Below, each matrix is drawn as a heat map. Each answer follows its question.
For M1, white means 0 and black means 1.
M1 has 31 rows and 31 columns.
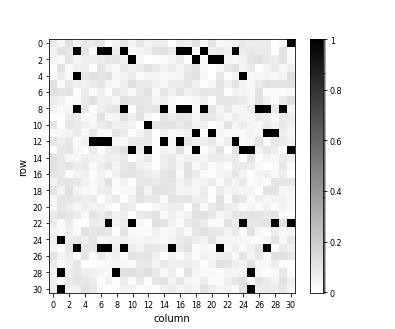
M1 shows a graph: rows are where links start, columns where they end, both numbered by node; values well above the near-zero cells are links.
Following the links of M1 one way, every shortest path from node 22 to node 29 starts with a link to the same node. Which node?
node 28
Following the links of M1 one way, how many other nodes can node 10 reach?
7
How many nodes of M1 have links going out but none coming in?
6
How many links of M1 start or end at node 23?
2
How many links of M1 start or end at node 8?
10
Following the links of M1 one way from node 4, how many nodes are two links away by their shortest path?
1
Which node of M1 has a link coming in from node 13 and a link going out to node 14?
node 12
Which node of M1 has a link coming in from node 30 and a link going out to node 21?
node 25
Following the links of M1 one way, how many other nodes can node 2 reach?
11
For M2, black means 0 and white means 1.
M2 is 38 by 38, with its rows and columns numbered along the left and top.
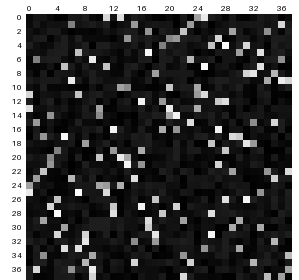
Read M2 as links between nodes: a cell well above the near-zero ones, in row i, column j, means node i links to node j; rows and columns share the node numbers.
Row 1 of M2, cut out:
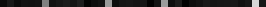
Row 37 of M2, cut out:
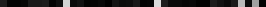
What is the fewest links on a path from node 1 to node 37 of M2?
2
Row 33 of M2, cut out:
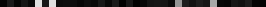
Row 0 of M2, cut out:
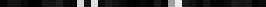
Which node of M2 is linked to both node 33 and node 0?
node 25
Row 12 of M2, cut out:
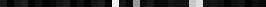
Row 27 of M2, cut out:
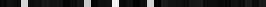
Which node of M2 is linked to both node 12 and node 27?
node 16
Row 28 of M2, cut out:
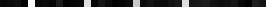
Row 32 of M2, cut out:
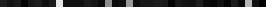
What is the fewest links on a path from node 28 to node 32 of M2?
3
